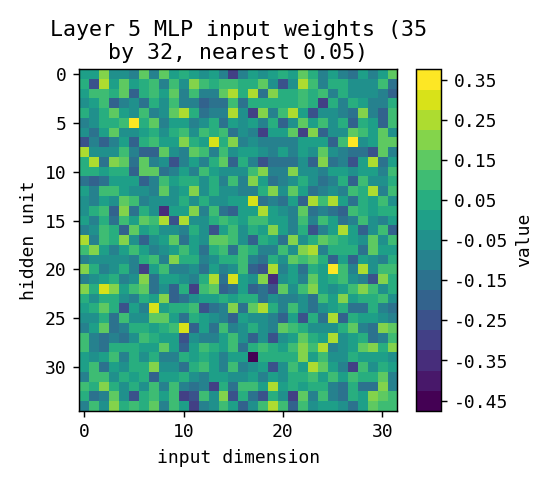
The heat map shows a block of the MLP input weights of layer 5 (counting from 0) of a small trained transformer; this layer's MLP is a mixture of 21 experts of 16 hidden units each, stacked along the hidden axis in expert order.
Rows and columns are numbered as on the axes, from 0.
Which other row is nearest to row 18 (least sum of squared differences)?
31
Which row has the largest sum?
28
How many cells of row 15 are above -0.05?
21
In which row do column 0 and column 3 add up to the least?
7
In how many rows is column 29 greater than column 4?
12
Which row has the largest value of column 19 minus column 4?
16
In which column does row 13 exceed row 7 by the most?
25
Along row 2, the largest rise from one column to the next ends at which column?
19
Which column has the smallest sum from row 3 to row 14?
20
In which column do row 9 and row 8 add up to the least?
27
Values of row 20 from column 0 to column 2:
0.2 0.05 -0.1
